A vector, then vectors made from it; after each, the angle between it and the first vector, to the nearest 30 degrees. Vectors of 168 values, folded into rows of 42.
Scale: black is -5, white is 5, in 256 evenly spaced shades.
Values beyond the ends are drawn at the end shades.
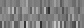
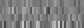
30 degrees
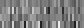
30 degrees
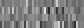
30 degrees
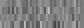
150 degrees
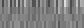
90 degrees
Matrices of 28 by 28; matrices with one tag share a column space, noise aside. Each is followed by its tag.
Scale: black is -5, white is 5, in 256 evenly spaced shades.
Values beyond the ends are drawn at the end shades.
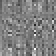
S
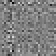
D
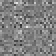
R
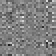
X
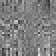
S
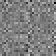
D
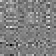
X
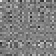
X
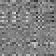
X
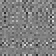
X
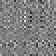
X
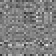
X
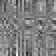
S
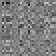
R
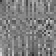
S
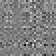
X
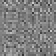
D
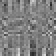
S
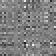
X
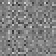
R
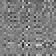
X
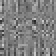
S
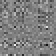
X
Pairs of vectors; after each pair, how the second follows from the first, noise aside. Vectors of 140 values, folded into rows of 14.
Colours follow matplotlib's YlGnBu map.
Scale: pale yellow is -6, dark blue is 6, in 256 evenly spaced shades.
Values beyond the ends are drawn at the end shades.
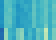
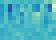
reversed, negated, partly zeroed.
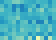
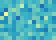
shuffled.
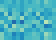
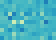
negated, partly zeroed.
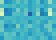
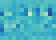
negated, partly zeroed.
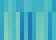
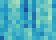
reversed.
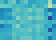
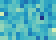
shuffled.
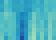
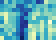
scaled up.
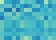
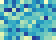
scaled up.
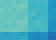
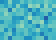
shuffled.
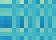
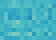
wrapped around, shrunk.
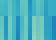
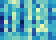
wrapped around, scaled up.
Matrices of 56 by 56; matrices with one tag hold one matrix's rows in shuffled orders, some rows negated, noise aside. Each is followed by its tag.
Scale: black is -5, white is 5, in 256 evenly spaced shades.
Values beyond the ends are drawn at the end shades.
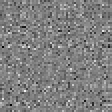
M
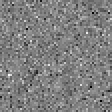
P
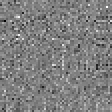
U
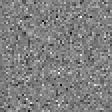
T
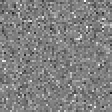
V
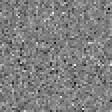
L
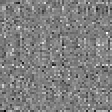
U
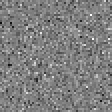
P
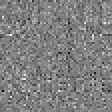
M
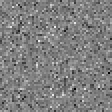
L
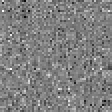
M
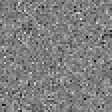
V
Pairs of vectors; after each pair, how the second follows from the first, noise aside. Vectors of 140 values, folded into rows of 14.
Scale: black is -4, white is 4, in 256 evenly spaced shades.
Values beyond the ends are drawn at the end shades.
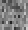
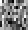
reversed, scaled up.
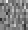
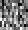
reversed, scaled up.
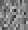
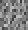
copied.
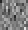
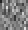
copied.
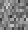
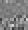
partly zeroed.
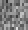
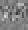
reversed, partly zeroed.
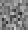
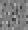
reversed, partly zeroed.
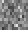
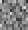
wrapped around.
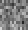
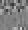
partly zeroed.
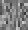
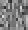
reversed, negated.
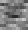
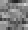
wrapped around.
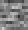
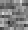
wrapped around.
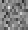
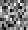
reversed, scaled up.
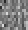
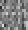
copied.
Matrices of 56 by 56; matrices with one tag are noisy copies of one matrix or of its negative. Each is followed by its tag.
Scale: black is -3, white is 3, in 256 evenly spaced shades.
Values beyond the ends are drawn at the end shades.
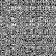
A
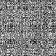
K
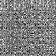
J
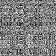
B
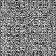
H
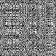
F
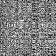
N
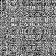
A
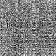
N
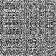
F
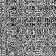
A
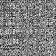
F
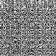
J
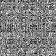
K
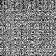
J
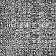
N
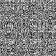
K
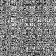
A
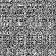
B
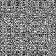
H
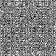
H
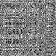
F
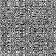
H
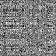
F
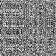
F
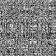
K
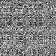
B
